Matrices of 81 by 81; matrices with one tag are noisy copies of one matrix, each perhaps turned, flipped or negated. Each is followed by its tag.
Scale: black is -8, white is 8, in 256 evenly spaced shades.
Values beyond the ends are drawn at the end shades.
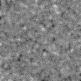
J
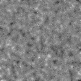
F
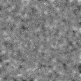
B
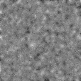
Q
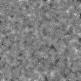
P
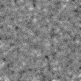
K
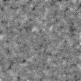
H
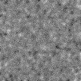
K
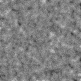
H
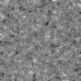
K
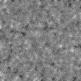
K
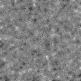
K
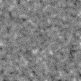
H
